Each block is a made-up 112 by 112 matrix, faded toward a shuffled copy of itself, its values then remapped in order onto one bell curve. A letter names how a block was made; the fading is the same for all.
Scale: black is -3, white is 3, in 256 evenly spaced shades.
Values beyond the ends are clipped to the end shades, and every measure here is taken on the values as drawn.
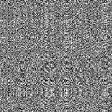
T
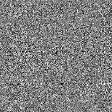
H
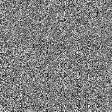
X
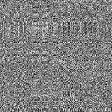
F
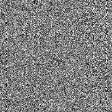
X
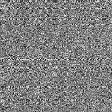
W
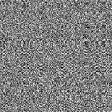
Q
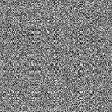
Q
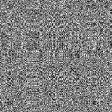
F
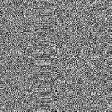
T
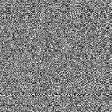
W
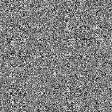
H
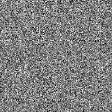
H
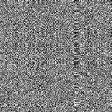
F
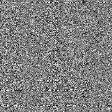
H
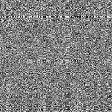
W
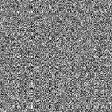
Q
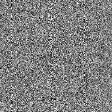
X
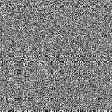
W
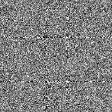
H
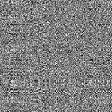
F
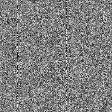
X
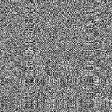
F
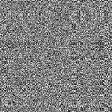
T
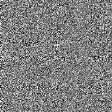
H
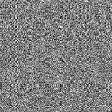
Q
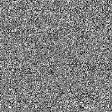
H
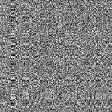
Q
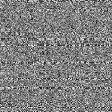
W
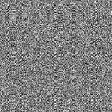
Q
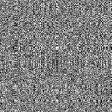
F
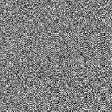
Q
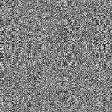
F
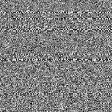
W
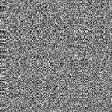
F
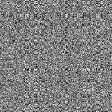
Q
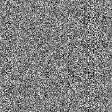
X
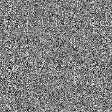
H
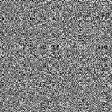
T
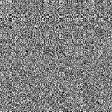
F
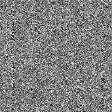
X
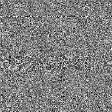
H
